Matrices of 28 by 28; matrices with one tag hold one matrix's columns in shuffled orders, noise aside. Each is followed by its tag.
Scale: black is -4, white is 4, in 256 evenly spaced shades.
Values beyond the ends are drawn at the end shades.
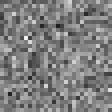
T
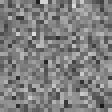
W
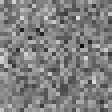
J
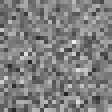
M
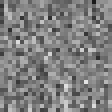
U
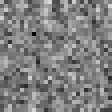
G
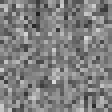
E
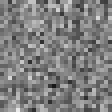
G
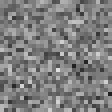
M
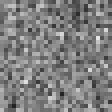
E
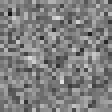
J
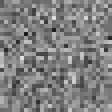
J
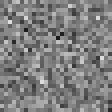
J
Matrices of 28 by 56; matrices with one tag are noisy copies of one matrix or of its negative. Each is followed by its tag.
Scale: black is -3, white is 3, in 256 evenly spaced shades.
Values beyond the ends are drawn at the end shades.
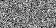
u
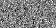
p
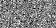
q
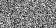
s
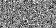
q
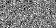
q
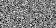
s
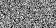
s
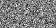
p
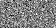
u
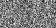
q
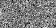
u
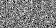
q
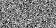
u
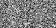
u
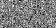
q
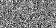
q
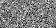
p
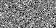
u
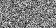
u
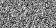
p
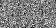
p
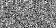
q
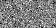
u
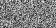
q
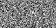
p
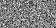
q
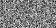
q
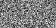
p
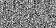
q
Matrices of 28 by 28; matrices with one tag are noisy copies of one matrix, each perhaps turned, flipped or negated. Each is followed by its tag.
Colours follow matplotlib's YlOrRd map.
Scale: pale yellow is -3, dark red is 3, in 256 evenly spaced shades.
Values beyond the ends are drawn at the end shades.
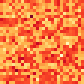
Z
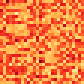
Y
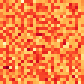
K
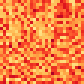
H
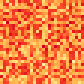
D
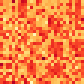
Z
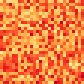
H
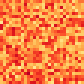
Z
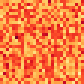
Y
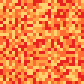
K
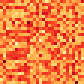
Y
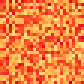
D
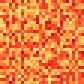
D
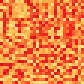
H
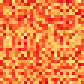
K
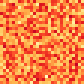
K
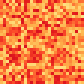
Z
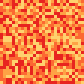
K
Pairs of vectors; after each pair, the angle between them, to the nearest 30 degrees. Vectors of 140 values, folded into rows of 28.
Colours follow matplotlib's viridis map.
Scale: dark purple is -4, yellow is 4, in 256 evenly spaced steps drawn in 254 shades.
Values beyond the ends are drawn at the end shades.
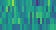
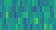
90 degrees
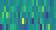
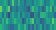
120 degrees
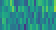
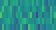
90 degrees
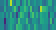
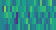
60 degrees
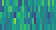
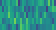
60 degrees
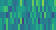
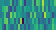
30 degrees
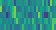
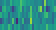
120 degrees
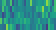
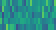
30 degrees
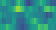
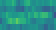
120 degrees
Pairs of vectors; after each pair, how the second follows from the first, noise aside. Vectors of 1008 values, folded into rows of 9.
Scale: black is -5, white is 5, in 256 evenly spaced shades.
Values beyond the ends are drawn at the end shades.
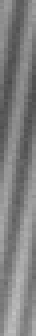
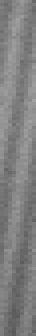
negated, shrunk.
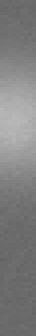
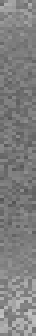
wrapped around, partly zeroed.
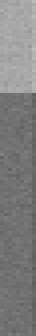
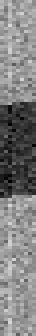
wrapped around, negated, scaled up.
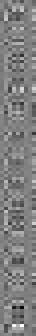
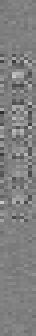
reversed, negated, partly zeroed.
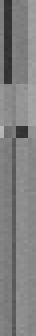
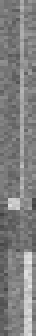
reversed, negated.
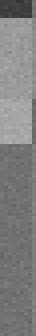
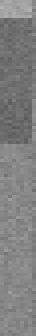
negated, shrunk.
